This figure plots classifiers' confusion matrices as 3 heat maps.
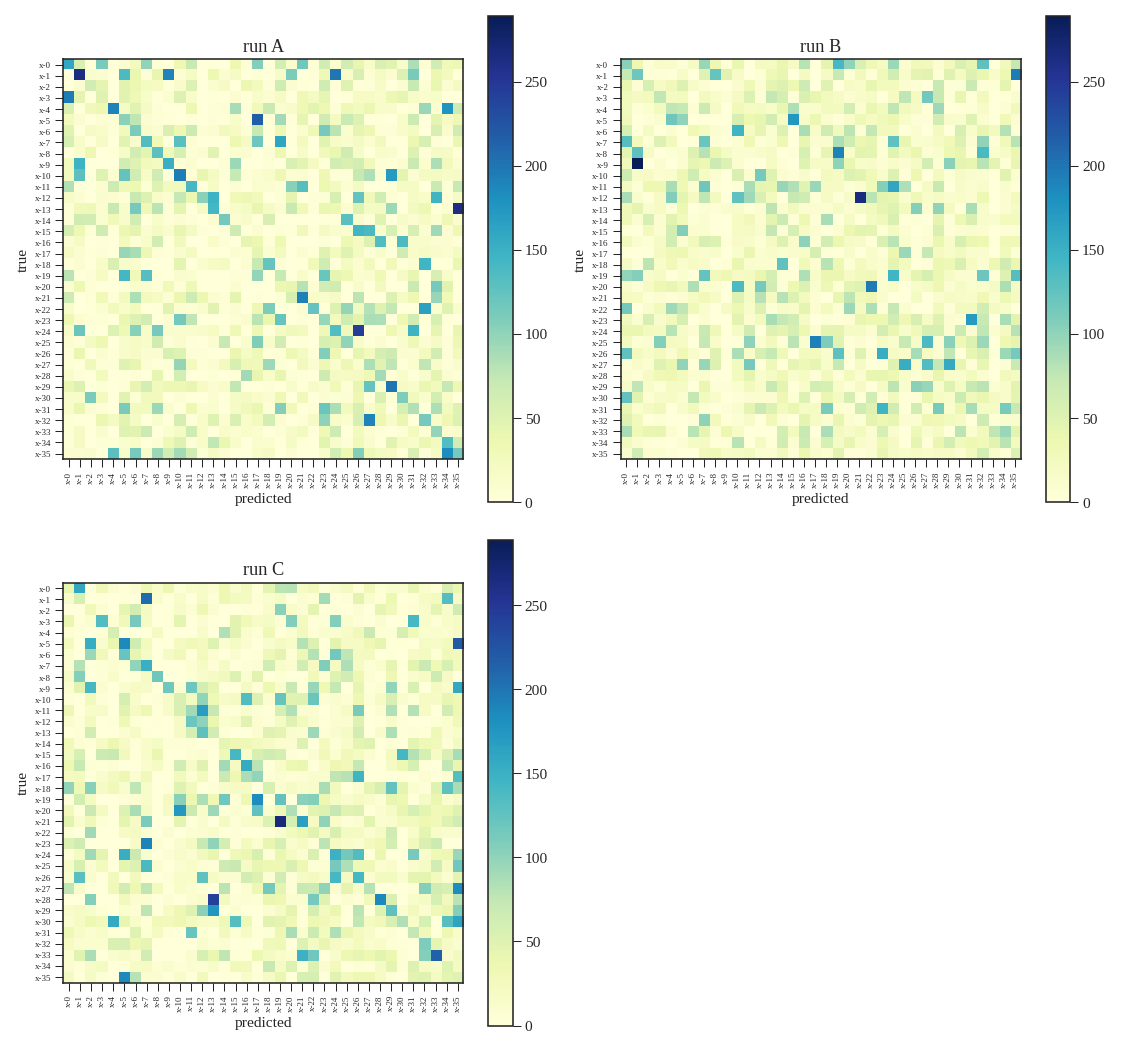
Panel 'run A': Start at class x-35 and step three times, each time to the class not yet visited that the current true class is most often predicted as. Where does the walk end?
x-6
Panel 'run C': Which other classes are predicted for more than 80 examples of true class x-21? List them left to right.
x-7, x-19, x-23
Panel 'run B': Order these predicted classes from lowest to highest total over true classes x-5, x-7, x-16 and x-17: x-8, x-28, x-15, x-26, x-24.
x-26, x-8, x-28, x-15, x-24
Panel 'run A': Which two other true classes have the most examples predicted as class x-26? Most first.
x-24, x-15
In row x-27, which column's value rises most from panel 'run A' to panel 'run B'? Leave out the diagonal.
x-25
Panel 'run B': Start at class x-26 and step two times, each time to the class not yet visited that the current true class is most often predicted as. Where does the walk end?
x-31
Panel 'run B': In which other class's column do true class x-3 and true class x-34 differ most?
x-27
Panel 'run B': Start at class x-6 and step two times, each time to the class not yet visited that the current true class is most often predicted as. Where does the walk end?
x-12
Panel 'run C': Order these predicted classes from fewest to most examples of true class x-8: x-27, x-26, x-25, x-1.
x-27, x-26, x-25, x-1
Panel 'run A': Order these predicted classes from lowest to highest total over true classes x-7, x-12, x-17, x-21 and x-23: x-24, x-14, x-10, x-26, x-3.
x-14, x-3, x-24, x-26, x-10
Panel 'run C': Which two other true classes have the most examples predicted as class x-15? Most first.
x-30, x-25
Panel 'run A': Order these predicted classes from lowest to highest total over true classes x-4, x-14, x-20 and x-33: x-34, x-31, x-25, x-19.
x-19, x-31, x-25, x-34
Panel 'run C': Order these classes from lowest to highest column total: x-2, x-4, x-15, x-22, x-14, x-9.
x-9, x-4, x-15, x-14, x-2, x-22
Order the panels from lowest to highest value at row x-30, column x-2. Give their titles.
run B, run C, run A
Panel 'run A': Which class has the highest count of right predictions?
x-1
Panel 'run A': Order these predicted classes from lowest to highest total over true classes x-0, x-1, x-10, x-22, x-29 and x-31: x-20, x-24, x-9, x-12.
x-12, x-20, x-9, x-24
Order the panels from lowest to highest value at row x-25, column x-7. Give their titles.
run A, run B, run C
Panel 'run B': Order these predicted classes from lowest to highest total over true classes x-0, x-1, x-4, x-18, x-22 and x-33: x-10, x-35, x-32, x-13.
x-13, x-10, x-32, x-35
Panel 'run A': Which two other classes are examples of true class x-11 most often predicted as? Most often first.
x-21, x-20
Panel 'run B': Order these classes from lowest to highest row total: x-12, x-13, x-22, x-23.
x-13, x-22, x-23, x-12
